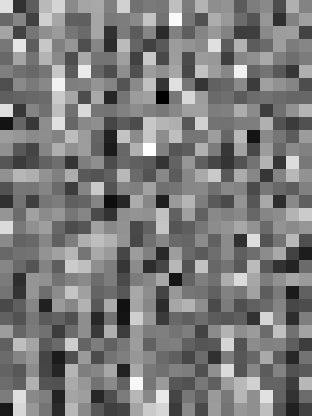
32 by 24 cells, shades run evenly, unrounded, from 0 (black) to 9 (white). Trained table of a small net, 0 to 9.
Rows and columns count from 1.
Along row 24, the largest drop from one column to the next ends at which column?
10
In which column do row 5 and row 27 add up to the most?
2
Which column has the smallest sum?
9
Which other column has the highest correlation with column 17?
4
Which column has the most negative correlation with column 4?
11
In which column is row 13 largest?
23
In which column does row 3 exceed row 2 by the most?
22
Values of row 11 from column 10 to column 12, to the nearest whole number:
7 5 7
